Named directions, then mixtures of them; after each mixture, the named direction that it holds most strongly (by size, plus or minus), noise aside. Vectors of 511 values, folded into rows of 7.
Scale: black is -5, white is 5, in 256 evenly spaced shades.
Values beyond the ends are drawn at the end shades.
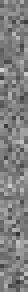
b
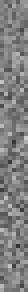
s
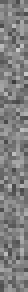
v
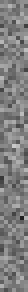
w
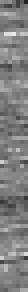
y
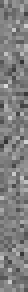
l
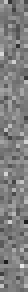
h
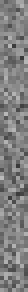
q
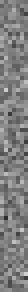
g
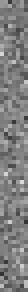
h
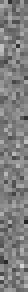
h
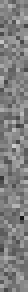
w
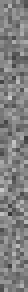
s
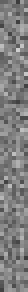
v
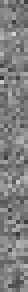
b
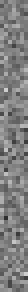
g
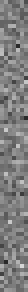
h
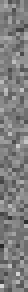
s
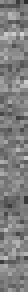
y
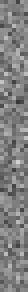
v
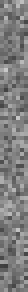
b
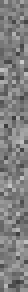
b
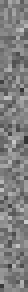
s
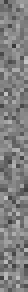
q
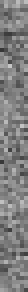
y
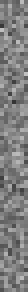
v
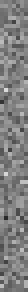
g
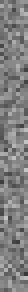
g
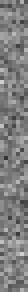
b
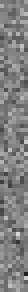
g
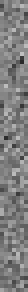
l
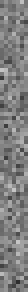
b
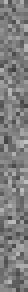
l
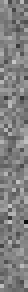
h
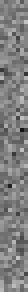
b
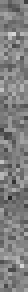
q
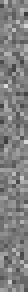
l
